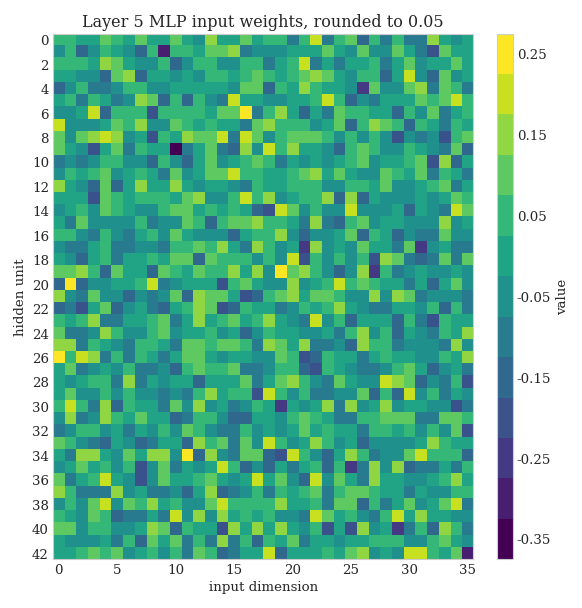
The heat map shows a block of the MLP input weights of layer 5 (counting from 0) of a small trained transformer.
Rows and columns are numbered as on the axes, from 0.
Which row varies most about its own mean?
34
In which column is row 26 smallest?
21
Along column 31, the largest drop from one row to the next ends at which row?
35
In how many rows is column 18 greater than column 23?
21
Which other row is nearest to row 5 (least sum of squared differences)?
11
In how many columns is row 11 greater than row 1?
20
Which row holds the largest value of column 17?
36
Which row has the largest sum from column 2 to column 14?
8
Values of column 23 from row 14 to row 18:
-0.05 -0.1 -0.05 -0.05 -0.05
